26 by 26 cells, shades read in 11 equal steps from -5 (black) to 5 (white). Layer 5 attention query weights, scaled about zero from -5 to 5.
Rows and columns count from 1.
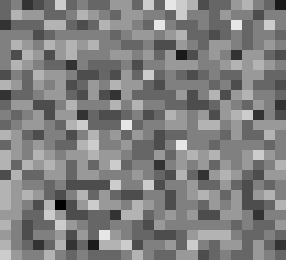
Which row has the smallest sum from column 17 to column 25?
6
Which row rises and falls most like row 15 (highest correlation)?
2
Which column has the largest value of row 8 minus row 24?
14
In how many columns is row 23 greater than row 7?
7
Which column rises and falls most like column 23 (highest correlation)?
16
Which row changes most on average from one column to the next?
25
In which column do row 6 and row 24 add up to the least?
17
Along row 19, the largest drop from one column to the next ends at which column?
15
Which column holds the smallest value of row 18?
19
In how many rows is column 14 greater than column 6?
8
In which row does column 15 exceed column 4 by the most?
3
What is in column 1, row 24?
1
